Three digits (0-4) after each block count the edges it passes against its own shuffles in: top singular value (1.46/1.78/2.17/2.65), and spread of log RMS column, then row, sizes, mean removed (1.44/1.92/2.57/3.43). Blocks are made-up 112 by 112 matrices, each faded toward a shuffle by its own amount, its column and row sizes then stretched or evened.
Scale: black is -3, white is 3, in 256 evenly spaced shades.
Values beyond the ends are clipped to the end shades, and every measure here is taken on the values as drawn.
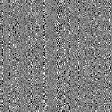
4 4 1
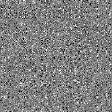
2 3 2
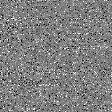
2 1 2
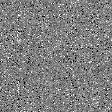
0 2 1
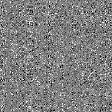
2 3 1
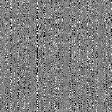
3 4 0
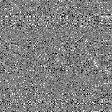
3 0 3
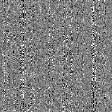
2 4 0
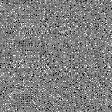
3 0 1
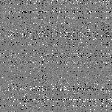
3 2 4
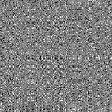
4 2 1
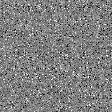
1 0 2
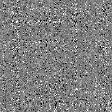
0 3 2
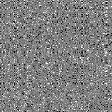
4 2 1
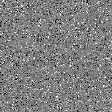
1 1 2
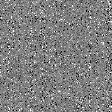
1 3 0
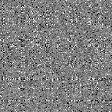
3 2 2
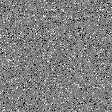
1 0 2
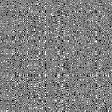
4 3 2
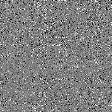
1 2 2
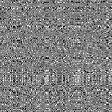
4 1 3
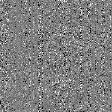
1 4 0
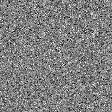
1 0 0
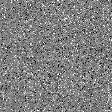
1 1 0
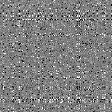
4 2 3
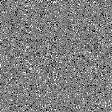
2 2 1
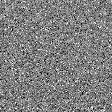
1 0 1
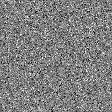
0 0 0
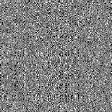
3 3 1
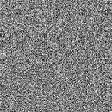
3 0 0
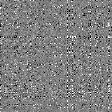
3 3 3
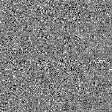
1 2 3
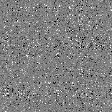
0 2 2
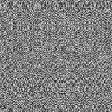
4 1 2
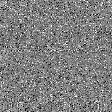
2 0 1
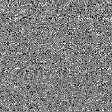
2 0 3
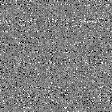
1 2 3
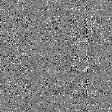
2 3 3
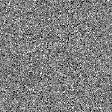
1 2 0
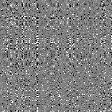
4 3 2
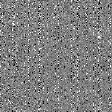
0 4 1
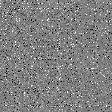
0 1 2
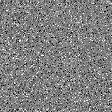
2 0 0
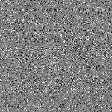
3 0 2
